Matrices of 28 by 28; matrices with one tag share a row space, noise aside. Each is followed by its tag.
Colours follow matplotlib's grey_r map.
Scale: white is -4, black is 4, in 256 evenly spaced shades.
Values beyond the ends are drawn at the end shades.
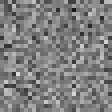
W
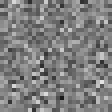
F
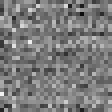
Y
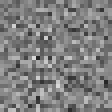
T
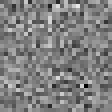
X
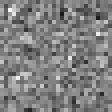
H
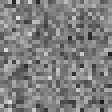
W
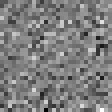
F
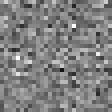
H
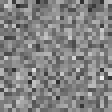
W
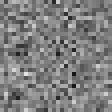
H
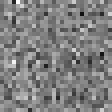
W
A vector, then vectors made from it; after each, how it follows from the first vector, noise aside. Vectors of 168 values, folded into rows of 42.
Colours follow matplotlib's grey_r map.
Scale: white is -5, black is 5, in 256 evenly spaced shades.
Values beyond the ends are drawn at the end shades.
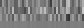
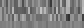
copied.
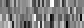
wrapped around, negated, scaled up.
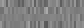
wrapped around, negated, shrunk.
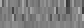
negated, partly zeroed.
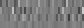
partly zeroed.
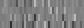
wrapped around, negated, partly zeroed.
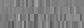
wrapped around, negated, shrunk.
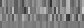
copied.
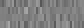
wrapped around, negated, shrunk.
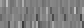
wrapped around, negated, partly zeroed.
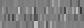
wrapped around, negated, partly zeroed.
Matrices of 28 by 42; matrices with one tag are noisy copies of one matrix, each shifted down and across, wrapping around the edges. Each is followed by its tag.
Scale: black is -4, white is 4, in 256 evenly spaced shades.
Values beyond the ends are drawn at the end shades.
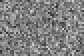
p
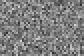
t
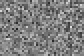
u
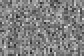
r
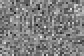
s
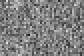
s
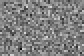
t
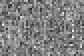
s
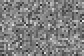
p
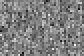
r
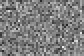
t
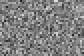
u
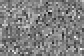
s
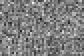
s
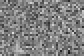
p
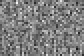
r
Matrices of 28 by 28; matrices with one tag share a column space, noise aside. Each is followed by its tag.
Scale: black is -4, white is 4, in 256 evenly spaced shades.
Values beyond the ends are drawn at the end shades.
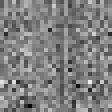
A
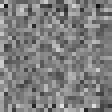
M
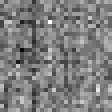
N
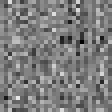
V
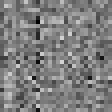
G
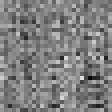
G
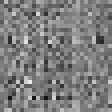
V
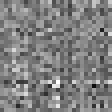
A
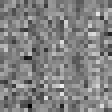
A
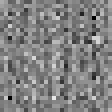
V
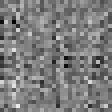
G
